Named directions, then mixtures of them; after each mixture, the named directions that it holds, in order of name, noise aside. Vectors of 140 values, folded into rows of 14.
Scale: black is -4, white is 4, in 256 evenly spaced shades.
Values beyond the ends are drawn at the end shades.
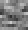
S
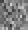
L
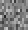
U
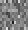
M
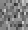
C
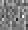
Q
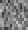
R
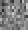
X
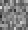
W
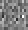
Q, R.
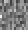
W.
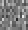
Q.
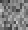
L, R, S.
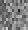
L, M, X.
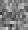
L, S, U.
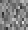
C, R.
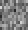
W.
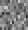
M, R, W.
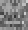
C, S, U.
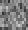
R, W.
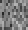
R.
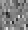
M, Q.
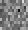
C, X.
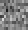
Q, S, U.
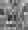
C, S.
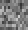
R, S, U.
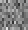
M, R.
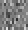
L, M, Q.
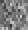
L.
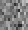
C.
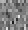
M, Q.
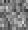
R, U, W.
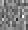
Q.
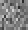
L, Q, U.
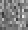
Q, R, U.
